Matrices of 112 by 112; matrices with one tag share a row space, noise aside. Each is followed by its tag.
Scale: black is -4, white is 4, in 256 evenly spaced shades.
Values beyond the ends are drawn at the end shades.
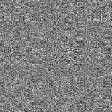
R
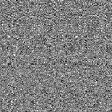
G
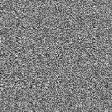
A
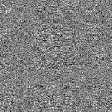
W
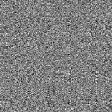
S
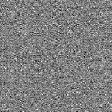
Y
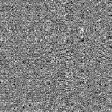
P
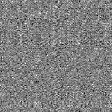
Y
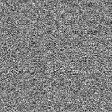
G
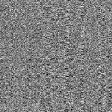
P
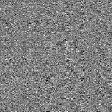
P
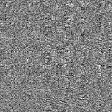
P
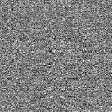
G
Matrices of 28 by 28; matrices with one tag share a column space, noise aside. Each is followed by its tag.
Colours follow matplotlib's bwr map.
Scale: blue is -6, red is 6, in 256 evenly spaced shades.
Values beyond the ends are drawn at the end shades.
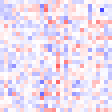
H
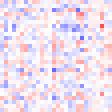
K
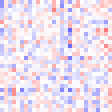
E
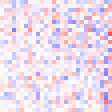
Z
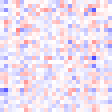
E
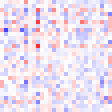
Z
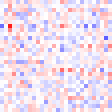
K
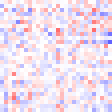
Z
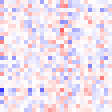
E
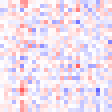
E
